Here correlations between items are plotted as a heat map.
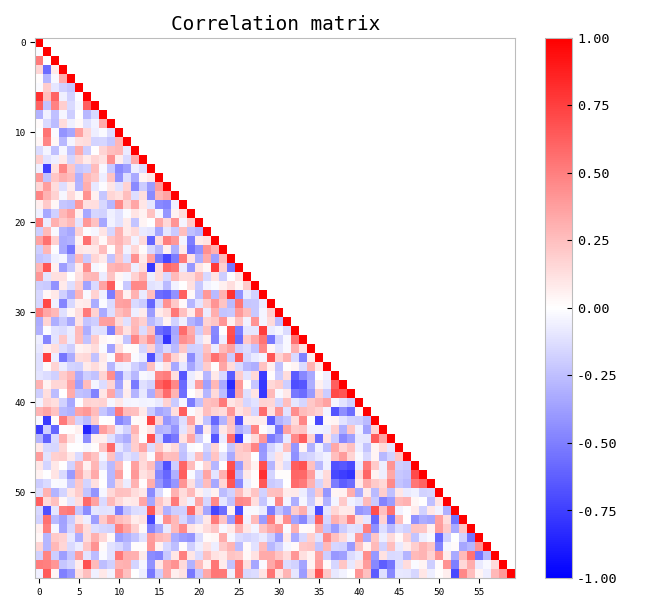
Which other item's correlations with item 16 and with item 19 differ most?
33
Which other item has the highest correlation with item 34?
28
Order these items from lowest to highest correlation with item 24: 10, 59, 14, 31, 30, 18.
30, 59, 31, 10, 14, 18
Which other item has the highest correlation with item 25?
22
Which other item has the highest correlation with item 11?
1
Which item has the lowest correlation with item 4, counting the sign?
23
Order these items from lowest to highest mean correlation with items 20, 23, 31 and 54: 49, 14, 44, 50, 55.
14, 44, 55, 49, 50
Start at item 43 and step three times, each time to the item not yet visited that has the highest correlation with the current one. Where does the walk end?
45
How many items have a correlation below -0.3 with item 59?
8
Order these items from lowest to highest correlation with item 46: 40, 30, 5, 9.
5, 40, 30, 9
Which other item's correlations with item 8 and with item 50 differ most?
55
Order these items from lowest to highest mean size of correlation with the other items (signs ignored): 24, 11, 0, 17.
11, 0, 17, 24
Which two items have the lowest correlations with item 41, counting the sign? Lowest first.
37, 39
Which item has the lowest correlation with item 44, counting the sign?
25
